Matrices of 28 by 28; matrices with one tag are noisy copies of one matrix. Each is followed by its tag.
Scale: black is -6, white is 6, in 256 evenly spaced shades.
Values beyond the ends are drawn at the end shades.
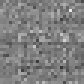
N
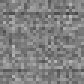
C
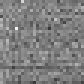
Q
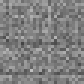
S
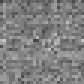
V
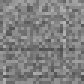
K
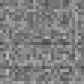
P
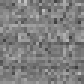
N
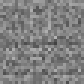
S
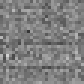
P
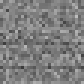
P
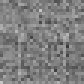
N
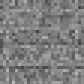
P
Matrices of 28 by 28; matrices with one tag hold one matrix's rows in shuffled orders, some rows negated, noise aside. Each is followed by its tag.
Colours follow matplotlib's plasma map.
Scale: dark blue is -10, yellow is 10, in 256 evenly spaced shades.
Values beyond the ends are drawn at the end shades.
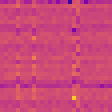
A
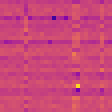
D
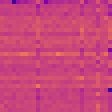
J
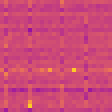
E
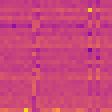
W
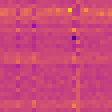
A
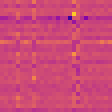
A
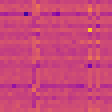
W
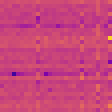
J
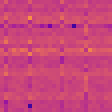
E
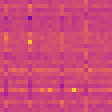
E
